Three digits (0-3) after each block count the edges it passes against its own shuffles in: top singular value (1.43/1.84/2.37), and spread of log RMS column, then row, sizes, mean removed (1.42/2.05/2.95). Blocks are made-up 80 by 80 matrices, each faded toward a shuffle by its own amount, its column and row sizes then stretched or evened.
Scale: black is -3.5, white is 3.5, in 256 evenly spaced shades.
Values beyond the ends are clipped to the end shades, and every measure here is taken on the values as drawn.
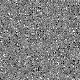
1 1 0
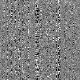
1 3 0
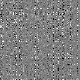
1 3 2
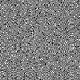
3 0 0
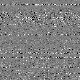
1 0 3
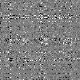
2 2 3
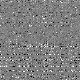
1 1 3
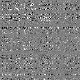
2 2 3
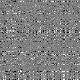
3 1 3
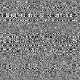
3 0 3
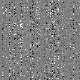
0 3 1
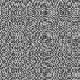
3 1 0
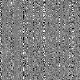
2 3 1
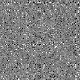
2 1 1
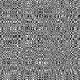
3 2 2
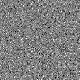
2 0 0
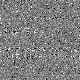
1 0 2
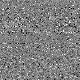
0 0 2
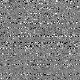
0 1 3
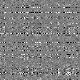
2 2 3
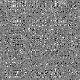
2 1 2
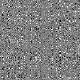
1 3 2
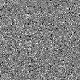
2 0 0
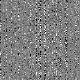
0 3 0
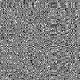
3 1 1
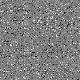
1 0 2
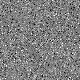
0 0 0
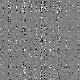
1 3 2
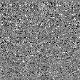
1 0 2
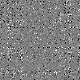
0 2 2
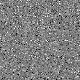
1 0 1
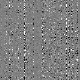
1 3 1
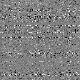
0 1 3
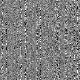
1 3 0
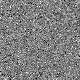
0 0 0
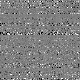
0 1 3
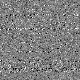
0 0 2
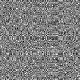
3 0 1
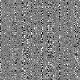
2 3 0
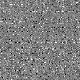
1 0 2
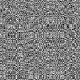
3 2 0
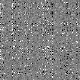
2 2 2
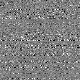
1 0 3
